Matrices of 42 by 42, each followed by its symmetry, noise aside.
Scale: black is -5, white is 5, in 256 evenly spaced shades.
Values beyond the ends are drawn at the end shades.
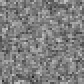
same after a half turn.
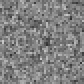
mirrored top to bottom.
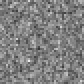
mirrored top to bottom.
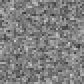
same after a half turn.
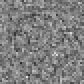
symmetric.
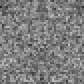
mirrored left to right.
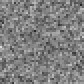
same after a half turn.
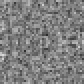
mirrored top to bottom.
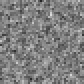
antisymmetric.
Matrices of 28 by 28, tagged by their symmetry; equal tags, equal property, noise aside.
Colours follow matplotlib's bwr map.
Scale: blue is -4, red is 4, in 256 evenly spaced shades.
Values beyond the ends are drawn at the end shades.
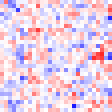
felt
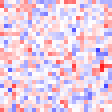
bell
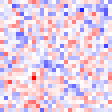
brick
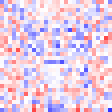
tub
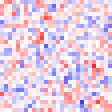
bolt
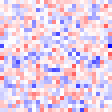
tub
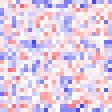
felt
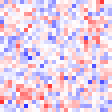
bolt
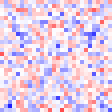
tub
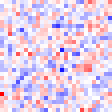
bell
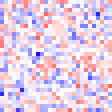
brick
